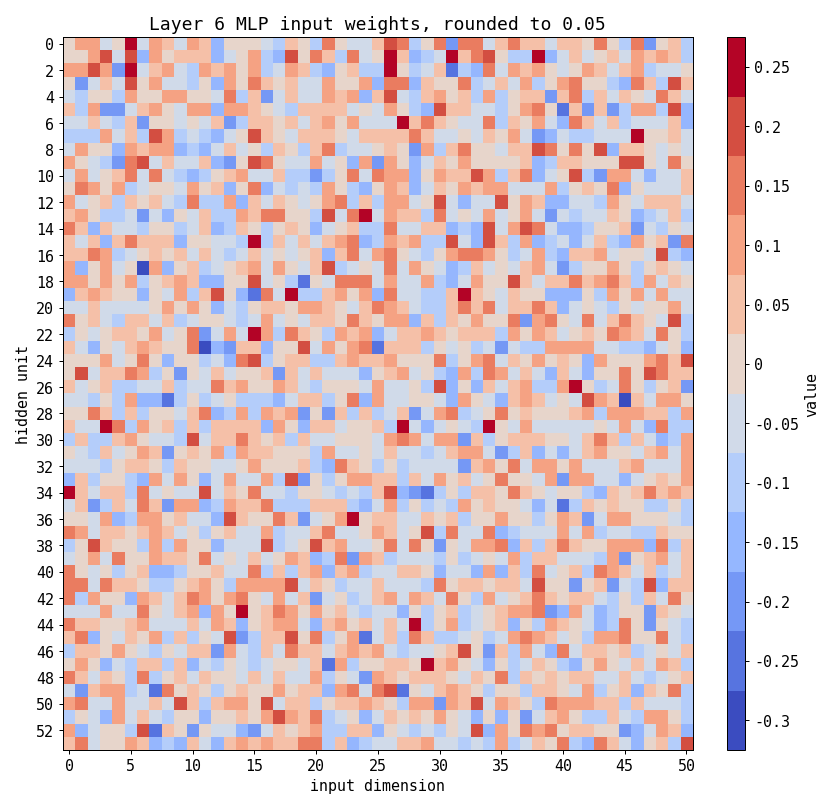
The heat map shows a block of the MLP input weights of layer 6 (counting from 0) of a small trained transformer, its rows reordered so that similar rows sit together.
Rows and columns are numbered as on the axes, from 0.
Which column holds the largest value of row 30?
10
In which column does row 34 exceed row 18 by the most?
11
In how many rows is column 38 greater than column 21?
28
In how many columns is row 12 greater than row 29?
22
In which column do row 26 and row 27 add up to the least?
31
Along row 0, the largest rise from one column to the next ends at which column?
32
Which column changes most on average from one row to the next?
38
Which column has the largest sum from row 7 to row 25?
26
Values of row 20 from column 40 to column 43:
-0.15 -0.05 0 -0.05
